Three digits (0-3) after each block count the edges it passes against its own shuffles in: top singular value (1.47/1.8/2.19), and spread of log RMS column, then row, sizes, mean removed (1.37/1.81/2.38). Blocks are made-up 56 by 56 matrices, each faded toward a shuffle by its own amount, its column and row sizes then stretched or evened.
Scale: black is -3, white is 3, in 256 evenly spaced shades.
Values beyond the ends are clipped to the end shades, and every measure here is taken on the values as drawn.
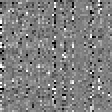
2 3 0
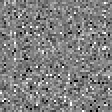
0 2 1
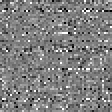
2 0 3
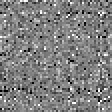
2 2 2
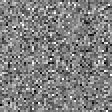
2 0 0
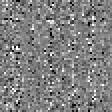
1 3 0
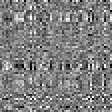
3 3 3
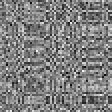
3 2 0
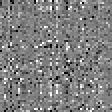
2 2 2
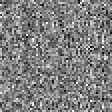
2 1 0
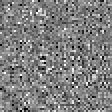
2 1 1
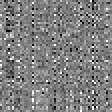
3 3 1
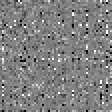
0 3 2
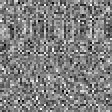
3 1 2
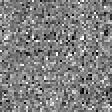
2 1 1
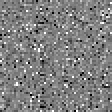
0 1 0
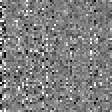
1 3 1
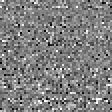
1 0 3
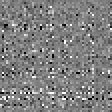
0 3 3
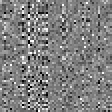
3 3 0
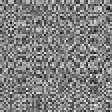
3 1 0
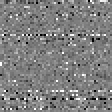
2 0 3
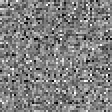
1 1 2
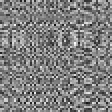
3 1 3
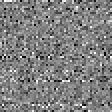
2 0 3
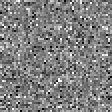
1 1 1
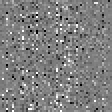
1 3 0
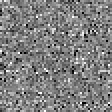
0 0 2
